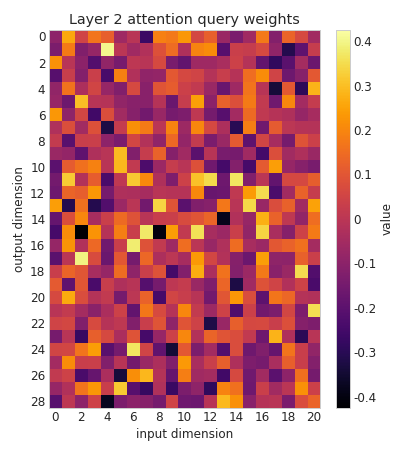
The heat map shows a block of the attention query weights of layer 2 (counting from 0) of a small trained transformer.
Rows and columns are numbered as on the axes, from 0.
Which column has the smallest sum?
4
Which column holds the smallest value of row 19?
14
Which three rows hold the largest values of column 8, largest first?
13, 0, 9
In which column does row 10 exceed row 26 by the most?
5
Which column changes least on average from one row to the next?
15
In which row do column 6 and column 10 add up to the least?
27
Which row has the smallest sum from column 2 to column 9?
28
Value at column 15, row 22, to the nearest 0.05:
0.05
